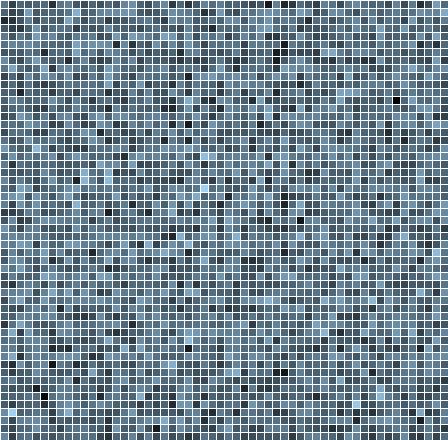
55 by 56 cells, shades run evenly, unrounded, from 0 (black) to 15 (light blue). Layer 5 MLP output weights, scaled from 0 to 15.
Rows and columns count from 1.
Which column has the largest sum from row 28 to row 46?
6
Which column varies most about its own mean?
24
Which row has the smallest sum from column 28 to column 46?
8
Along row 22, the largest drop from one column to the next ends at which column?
15
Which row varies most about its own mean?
52
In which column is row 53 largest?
21
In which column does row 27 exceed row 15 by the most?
55
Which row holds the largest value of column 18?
50
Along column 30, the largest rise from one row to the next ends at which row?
10
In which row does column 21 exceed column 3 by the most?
32
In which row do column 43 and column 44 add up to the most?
12
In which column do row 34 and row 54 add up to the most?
29
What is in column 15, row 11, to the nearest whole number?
5
